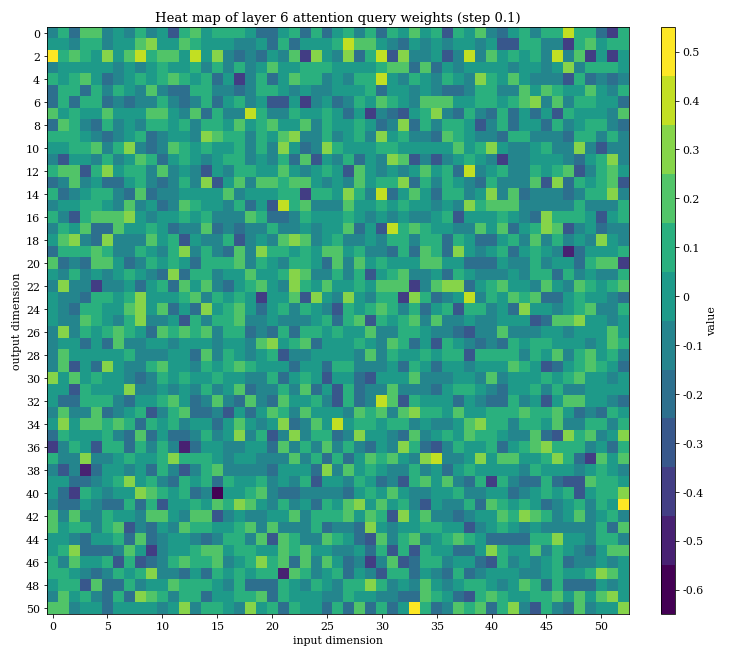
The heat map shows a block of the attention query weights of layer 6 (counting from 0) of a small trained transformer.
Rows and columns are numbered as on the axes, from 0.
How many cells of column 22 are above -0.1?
32
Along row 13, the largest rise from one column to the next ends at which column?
46
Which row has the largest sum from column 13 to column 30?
41
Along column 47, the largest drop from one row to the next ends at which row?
1
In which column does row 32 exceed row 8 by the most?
30
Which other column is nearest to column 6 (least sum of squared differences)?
45
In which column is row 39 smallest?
40
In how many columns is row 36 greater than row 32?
20
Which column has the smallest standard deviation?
16
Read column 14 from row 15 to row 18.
0 0.1 0.2 -0.1
